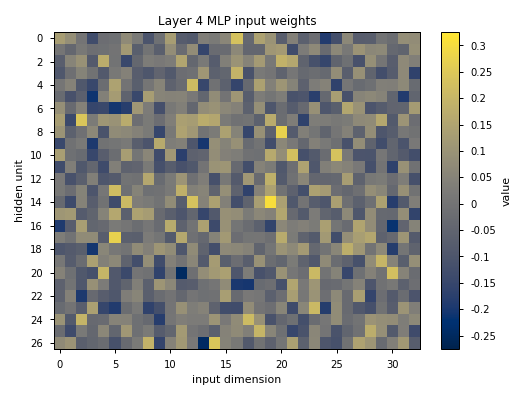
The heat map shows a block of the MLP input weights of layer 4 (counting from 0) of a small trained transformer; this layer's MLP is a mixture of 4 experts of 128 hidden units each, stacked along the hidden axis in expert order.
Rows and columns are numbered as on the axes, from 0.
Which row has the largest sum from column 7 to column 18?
7
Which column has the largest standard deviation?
5
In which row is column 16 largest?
0
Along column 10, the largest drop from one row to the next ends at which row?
17
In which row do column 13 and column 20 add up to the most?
8
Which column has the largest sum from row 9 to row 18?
15
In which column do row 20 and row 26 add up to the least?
9
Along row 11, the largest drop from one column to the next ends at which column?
23
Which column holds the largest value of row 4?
12
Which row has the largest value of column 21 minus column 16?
21
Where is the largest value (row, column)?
14, 19
